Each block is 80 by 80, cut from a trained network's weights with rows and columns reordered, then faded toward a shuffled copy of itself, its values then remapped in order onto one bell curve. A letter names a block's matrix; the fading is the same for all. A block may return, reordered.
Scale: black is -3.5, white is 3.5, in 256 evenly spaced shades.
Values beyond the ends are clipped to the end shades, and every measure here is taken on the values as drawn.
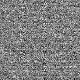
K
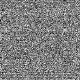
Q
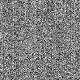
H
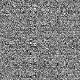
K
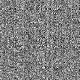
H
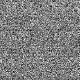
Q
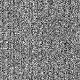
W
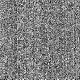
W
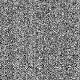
H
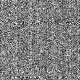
W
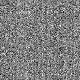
H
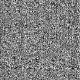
H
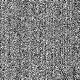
W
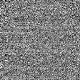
Q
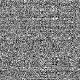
K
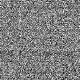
K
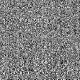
H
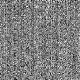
W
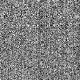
H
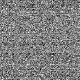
K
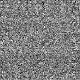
Q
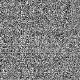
Q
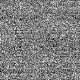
K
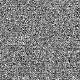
Q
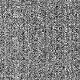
W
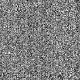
H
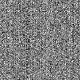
W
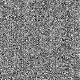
H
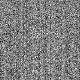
W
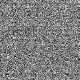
Q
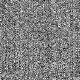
H
